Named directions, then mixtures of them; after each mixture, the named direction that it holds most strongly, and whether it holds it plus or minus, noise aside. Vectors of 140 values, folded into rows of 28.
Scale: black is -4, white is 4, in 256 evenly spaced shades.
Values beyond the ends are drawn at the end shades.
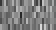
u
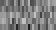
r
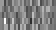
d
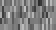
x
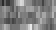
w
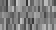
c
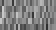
x, minus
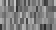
c, minus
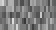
r, minus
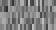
c, plus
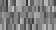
c, plus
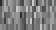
u, plus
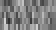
d, plus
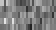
w, minus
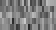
r, plus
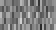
u, minus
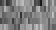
w, plus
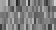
c, minus
